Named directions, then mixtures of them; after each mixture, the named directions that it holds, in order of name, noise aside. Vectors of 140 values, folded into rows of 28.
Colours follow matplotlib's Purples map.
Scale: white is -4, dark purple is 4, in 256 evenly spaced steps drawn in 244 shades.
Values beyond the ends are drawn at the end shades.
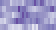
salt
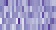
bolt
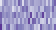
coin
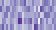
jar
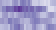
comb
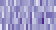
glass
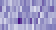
jar, salt.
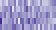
bolt, coin.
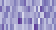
jar.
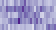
comb, jar, salt.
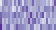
coin.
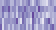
comb, glass, jar.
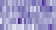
bolt, jar, salt.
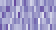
bolt, glass, jar.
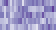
bolt, coin, salt.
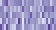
bolt, coin, jar.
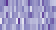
bolt.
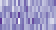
bolt, coin.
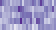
glass, salt.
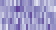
bolt, comb, glass.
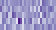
bolt, jar.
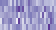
bolt, comb, glass.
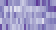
bolt, comb, glass.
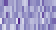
bolt.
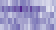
comb.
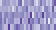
coin, glass.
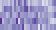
bolt, coin, comb.
